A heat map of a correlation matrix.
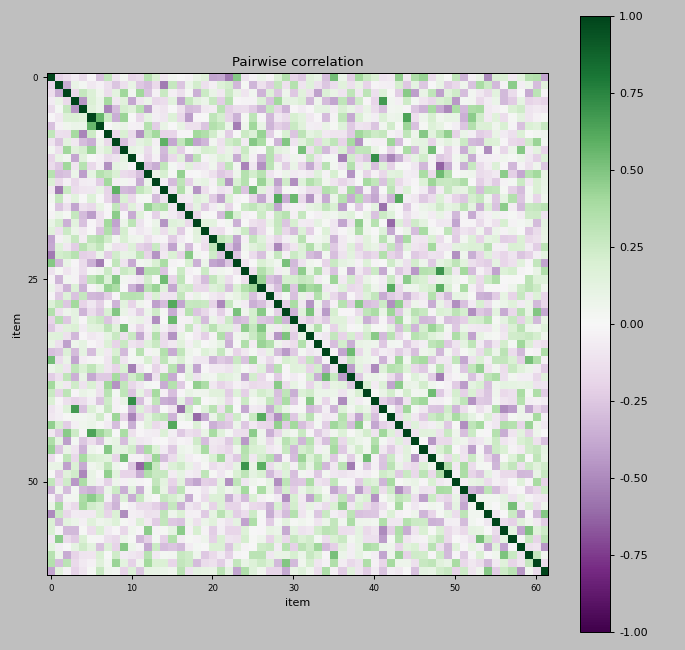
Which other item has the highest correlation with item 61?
54
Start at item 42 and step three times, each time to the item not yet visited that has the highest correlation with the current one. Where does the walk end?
24
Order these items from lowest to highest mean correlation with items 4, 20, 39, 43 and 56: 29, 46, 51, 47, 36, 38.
51, 29, 46, 36, 38, 47
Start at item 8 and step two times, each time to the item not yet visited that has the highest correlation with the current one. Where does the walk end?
25
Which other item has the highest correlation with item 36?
53
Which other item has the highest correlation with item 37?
34
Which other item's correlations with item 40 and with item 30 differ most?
15
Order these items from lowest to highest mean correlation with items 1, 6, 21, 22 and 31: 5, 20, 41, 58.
58, 41, 5, 20
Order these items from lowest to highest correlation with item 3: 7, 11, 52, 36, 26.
11, 52, 26, 36, 7
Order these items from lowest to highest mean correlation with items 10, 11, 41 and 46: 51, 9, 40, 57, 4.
57, 51, 4, 9, 40
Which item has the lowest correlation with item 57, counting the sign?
41
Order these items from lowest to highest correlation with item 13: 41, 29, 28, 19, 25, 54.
28, 41, 54, 25, 19, 29
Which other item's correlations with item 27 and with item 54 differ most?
9
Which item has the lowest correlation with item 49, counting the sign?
4
